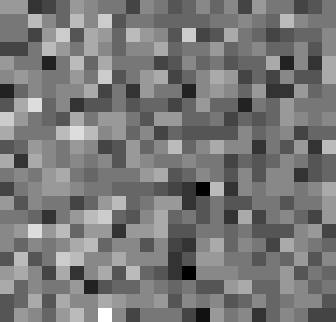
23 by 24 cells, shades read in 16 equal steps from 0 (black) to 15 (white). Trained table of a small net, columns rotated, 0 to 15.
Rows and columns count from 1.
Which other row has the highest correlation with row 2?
23
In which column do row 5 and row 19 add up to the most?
6
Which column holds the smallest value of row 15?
14
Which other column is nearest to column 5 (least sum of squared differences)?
11
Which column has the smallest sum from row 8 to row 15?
17
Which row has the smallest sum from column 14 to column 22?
15
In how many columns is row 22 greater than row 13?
11
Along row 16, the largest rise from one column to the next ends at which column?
18
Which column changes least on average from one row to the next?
20
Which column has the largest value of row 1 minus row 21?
7
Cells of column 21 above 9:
2
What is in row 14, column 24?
10
